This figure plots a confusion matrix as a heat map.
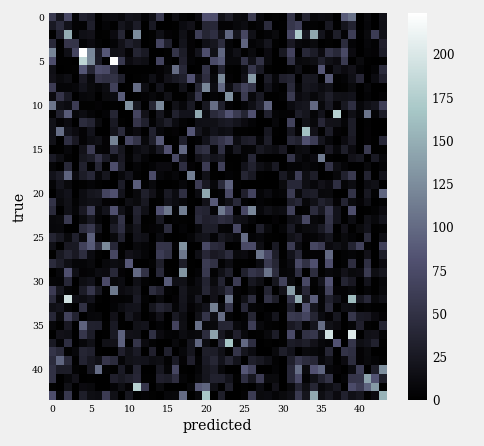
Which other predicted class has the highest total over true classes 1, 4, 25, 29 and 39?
5
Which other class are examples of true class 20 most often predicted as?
43
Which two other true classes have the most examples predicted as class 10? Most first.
28, 14
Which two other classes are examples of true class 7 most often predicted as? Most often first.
26, 22
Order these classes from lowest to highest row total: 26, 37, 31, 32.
31, 37, 32, 26
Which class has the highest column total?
20
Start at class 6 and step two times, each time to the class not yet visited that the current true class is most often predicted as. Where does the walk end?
35
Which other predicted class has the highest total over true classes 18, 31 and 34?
2
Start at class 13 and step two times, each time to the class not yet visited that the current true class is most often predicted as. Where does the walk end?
21
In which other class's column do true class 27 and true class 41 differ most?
17
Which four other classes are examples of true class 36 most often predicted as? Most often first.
39, 21, 9, 31
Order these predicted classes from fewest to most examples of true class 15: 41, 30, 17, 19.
30, 19, 41, 17
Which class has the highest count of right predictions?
4
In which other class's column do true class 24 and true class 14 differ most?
8
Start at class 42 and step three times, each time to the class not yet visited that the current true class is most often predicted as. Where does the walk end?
23
